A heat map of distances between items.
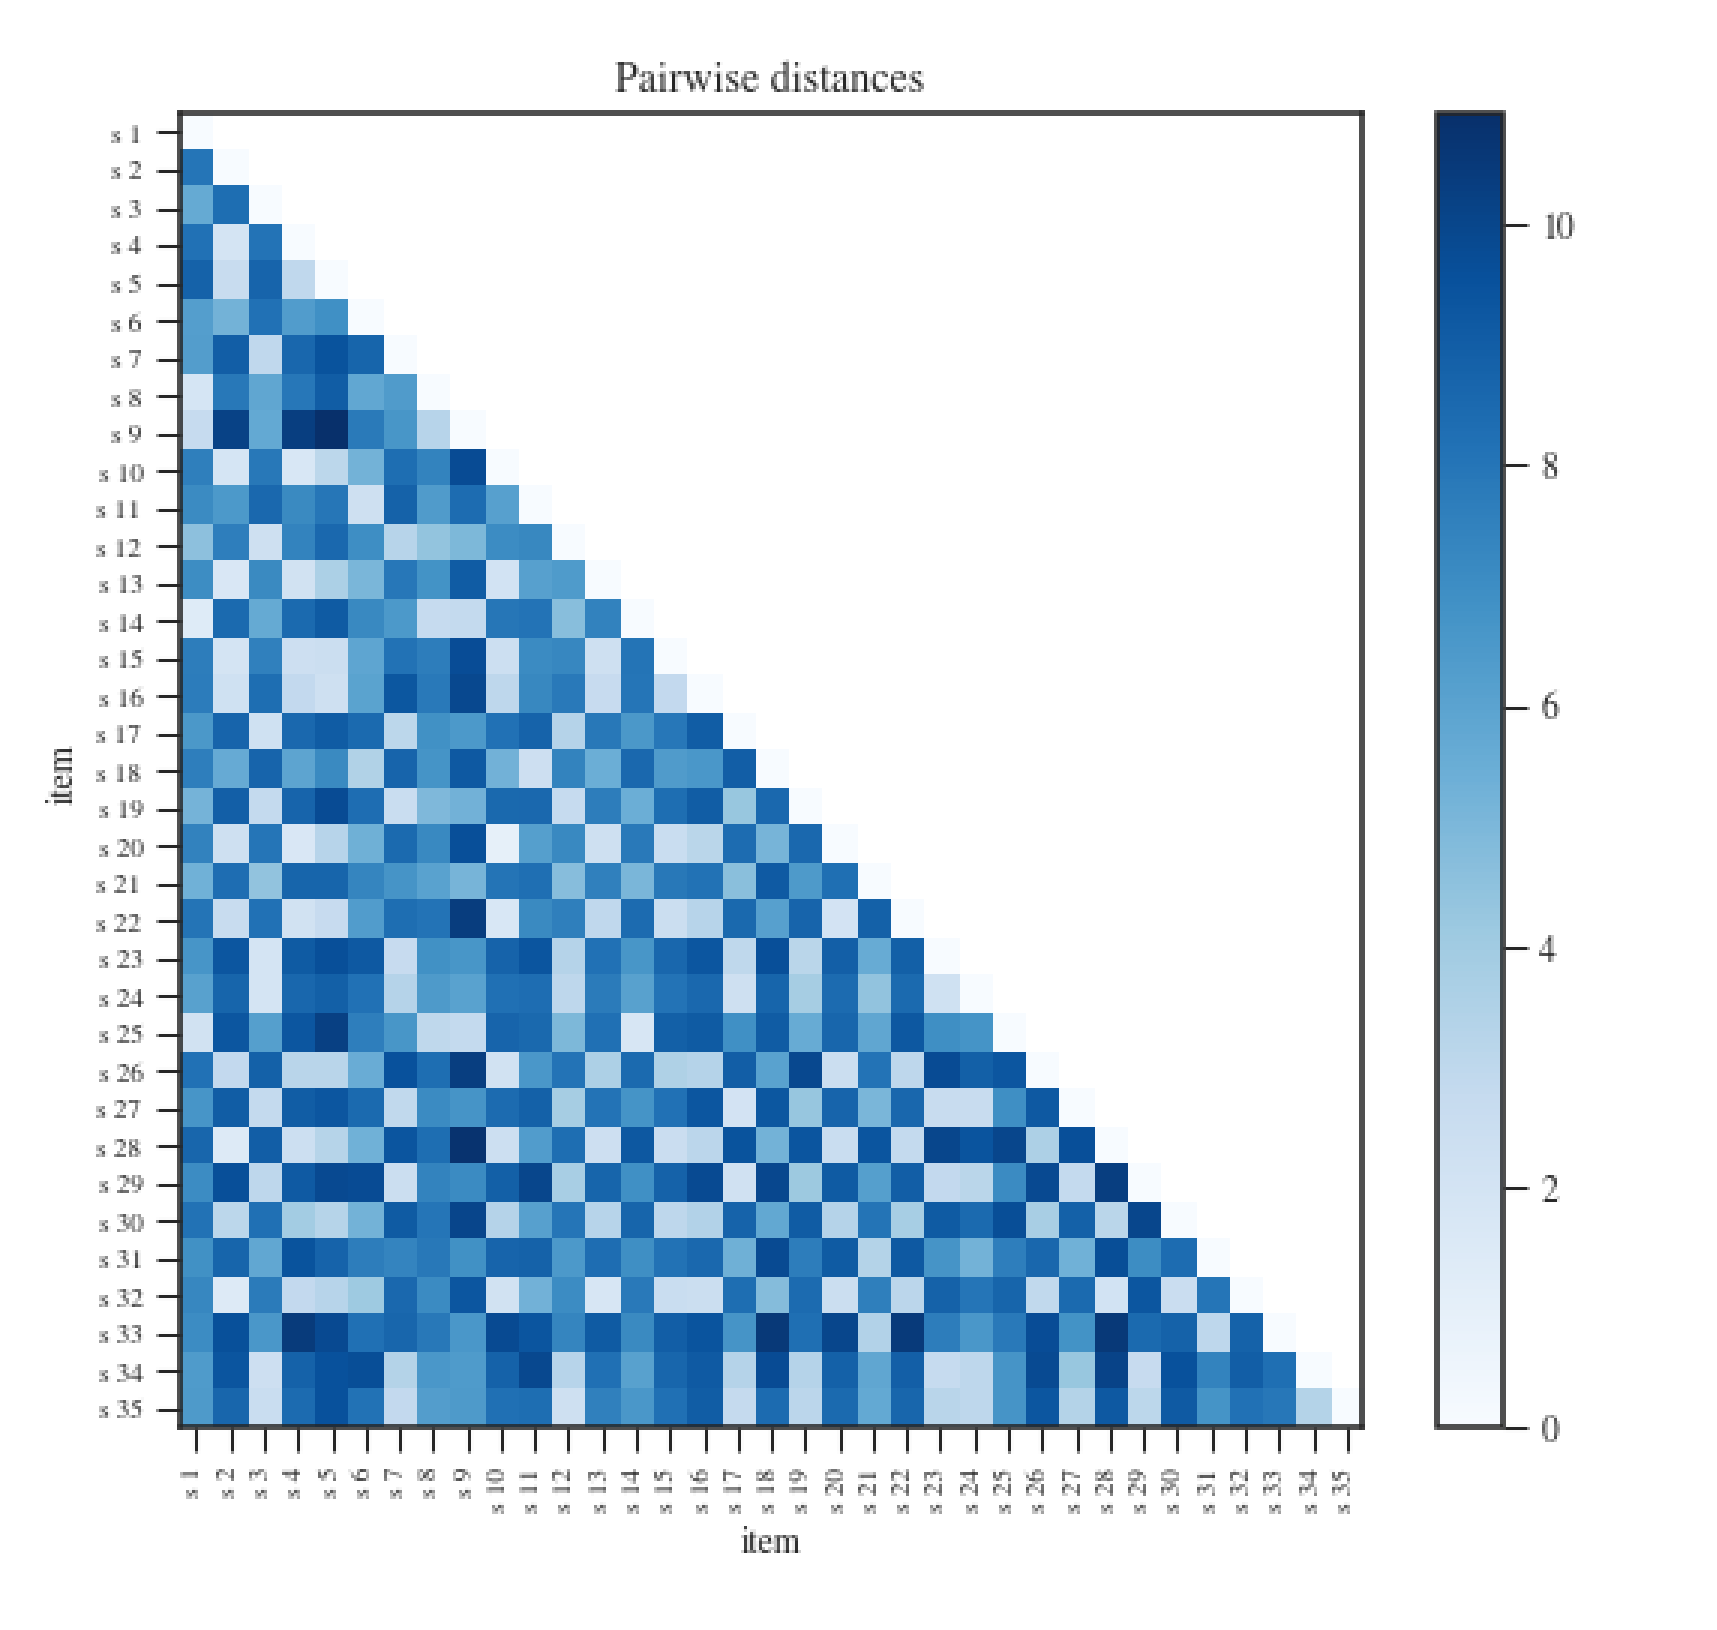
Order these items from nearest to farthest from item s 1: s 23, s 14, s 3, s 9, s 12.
s 14, s 9, s 12, s 3, s 23
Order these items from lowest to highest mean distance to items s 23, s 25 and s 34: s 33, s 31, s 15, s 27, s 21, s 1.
s 27, s 1, s 21, s 31, s 33, s 15
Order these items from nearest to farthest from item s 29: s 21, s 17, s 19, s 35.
s 17, s 35, s 19, s 21
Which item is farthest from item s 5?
s 9
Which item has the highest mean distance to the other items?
s 33
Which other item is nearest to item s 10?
s 20
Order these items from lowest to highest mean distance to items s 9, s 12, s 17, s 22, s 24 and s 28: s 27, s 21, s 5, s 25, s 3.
s 3, s 27, s 21, s 25, s 5
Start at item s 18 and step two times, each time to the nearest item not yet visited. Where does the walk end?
s 6
